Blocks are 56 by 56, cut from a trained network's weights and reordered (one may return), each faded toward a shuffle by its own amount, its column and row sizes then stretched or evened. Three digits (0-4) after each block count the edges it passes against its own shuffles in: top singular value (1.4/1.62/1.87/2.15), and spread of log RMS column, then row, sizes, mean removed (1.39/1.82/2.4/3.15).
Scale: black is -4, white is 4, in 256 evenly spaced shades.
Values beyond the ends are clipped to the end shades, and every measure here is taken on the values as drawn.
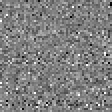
1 1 2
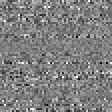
0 0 4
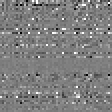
1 2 4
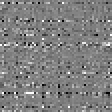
3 2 4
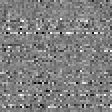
0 1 4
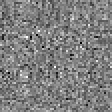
1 0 1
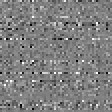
1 2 4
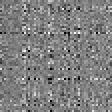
3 3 3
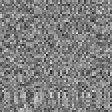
4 1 0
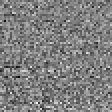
2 0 3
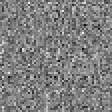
3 2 1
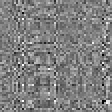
4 3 2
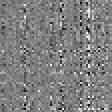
2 4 2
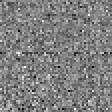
1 1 3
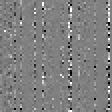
3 4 0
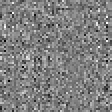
0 3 0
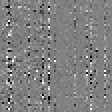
3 4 1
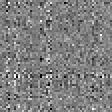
3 3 2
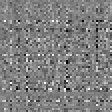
1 3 4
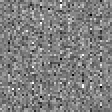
0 3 0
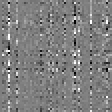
3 4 2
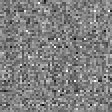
0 1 3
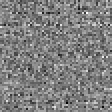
0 0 3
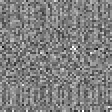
3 0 1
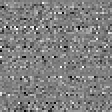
1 0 4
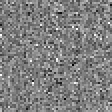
0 2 0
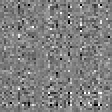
2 3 2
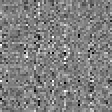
3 3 1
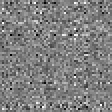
2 2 3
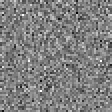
1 1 1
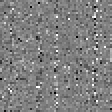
0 3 0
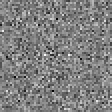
0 2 2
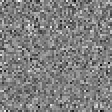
2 1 2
